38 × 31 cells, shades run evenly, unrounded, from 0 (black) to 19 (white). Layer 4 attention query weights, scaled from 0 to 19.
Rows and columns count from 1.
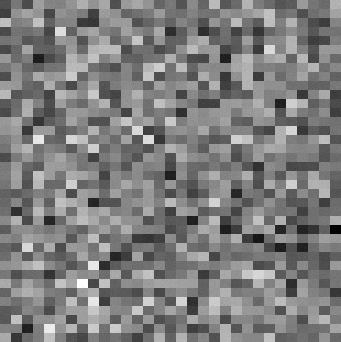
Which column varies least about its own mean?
29
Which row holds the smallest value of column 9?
23
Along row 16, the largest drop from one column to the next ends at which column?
15
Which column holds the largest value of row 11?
9
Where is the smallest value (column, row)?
31, 26
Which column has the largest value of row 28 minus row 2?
5
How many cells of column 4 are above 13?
6
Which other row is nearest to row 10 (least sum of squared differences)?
17
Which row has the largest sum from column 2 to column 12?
32
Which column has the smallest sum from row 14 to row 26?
28
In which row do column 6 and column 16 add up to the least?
20
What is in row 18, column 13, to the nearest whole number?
6
